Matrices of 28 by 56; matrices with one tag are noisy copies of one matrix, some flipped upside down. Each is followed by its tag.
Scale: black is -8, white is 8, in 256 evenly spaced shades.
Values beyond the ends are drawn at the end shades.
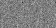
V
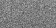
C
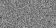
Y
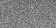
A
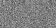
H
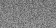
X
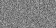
V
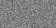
H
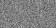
V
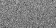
X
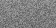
C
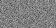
V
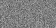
V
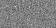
Y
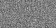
Y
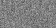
H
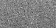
A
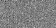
Y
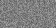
V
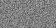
V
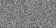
H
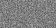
Y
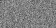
H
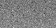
C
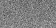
A
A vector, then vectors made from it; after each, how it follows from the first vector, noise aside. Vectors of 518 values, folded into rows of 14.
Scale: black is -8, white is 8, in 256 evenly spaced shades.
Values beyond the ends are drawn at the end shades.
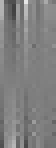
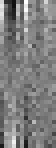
scaled up.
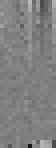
reversed, negated, partly zeroed.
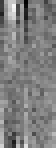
negated, scaled up.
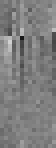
wrapped around, negated.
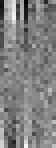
negated, scaled up.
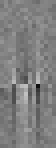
wrapped around, negated.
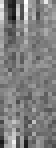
scaled up.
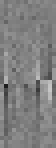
wrapped around, negated.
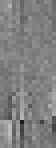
wrapped around, negated.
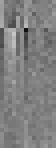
wrapped around, negated.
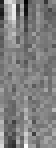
negated, scaled up.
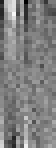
negated, scaled up.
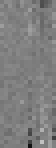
reversed, negated, partly zeroed.
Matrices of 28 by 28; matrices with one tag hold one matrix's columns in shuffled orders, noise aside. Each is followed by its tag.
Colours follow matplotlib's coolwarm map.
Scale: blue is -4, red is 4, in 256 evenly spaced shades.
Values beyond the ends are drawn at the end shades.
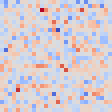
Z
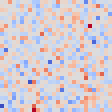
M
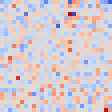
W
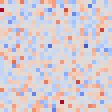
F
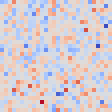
F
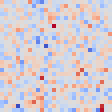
M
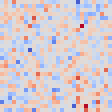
M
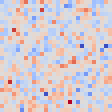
F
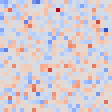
Z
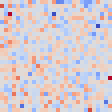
W
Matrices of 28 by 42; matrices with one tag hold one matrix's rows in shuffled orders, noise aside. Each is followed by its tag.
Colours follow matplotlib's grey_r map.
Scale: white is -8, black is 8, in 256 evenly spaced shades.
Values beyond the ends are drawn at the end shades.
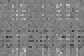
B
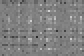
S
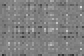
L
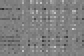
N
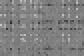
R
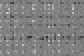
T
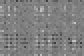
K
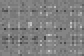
S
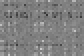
K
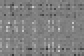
T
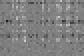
B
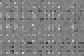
T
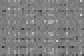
L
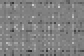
T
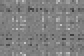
B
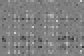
L
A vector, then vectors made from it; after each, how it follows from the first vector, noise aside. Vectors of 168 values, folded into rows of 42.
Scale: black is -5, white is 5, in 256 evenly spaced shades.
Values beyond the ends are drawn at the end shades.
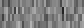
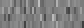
wrapped around, partly zeroed.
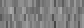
wrapped around, shrunk.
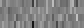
wrapped around, partly zeroed.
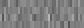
wrapped around, negated, shrunk.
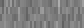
wrapped around, negated, shrunk.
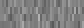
wrapped around, negated, shrunk.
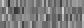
sign-scrambled.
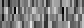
scaled up.
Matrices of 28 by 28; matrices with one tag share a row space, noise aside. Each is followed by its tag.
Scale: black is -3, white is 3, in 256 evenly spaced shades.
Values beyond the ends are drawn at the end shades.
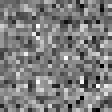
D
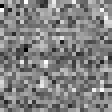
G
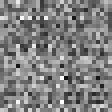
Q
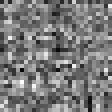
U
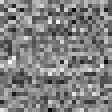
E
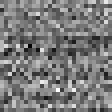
G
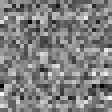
G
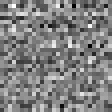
E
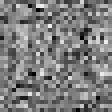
D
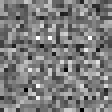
D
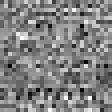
D
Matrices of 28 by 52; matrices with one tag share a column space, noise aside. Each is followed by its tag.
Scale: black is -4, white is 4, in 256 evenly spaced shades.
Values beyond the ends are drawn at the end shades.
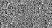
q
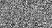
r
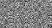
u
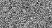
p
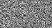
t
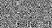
t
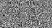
t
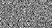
r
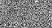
r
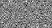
u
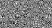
t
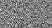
u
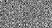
r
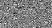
p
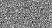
p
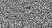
p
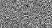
u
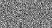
q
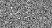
p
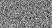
p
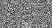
q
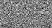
q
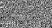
t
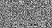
r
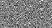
u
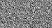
p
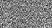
u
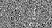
r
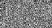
r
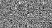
q
